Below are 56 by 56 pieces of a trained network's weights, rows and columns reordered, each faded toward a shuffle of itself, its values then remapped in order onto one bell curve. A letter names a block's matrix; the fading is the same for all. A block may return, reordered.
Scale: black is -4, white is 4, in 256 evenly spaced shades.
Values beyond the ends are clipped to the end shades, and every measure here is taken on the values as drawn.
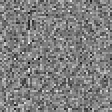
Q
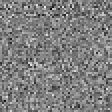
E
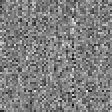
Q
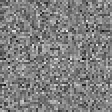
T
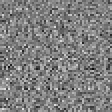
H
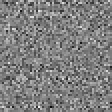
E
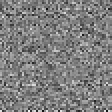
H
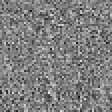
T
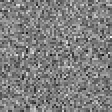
Q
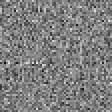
Q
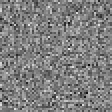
Q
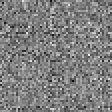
E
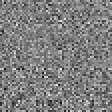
H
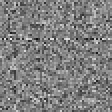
T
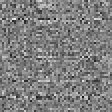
H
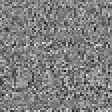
E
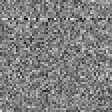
T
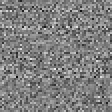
E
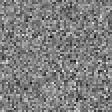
Q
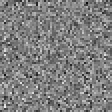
Q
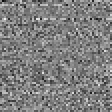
E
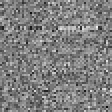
T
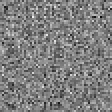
Q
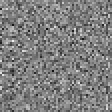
Q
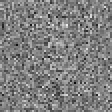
T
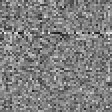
T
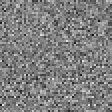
E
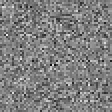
E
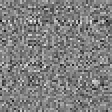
H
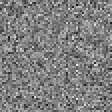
Q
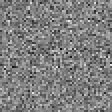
Q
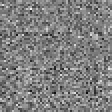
T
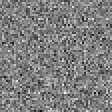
Q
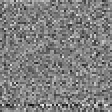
T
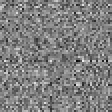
H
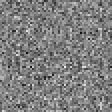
T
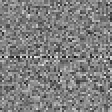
T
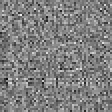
T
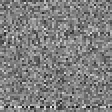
T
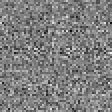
E
